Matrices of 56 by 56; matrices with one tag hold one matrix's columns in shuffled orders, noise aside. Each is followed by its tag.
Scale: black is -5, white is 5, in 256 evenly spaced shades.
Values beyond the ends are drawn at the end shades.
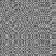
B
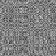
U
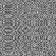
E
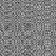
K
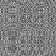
U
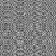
K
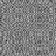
U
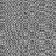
K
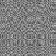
B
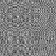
U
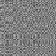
B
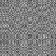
B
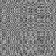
U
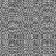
B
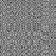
K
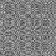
E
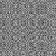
E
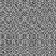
B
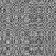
U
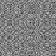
E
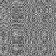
U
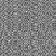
K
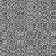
K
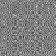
E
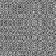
E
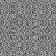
E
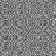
E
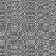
K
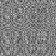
U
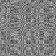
U
